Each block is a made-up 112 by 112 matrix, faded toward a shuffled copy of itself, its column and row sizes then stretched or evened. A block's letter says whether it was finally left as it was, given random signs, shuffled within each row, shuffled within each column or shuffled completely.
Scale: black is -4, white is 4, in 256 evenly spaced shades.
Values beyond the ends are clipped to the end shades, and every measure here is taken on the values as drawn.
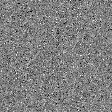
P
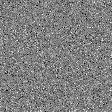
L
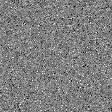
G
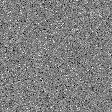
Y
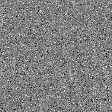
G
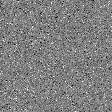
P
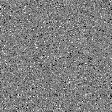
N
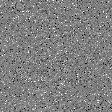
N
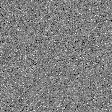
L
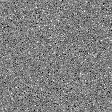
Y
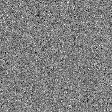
G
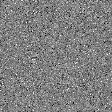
G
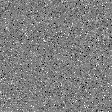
P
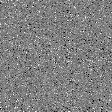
G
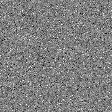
L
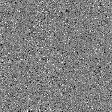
G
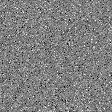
L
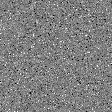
Y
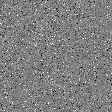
P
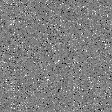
N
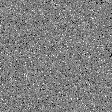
L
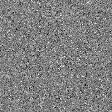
N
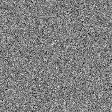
P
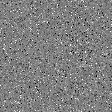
P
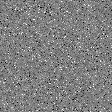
L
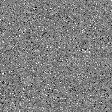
N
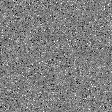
L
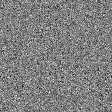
L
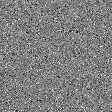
Y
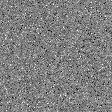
Y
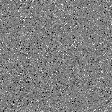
N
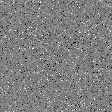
L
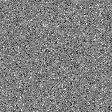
P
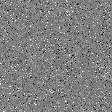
P
